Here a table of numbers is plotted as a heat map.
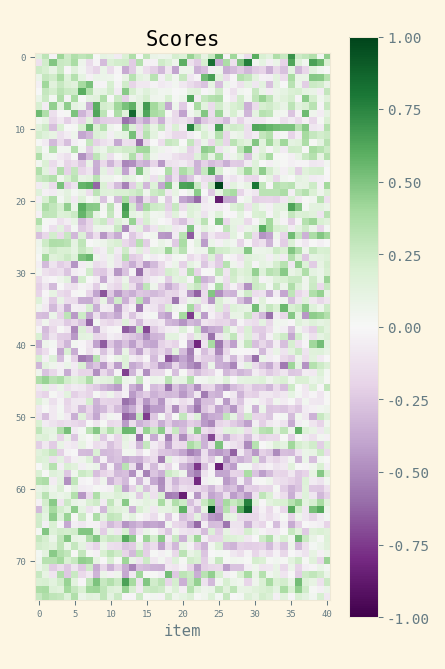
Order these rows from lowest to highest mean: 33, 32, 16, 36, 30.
33, 36, 32, 30, 16
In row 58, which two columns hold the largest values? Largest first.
39, 29
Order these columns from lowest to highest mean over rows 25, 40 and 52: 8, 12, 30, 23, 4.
23, 30, 8, 12, 4
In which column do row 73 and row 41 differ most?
21
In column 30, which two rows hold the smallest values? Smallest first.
42, 55
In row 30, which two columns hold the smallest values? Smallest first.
14, 11
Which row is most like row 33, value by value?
40
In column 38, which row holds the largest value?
1
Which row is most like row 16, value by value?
72
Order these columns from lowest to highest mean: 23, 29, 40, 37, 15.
23, 15, 29, 37, 40
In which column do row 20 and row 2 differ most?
25
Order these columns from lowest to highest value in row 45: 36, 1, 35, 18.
35, 36, 18, 1
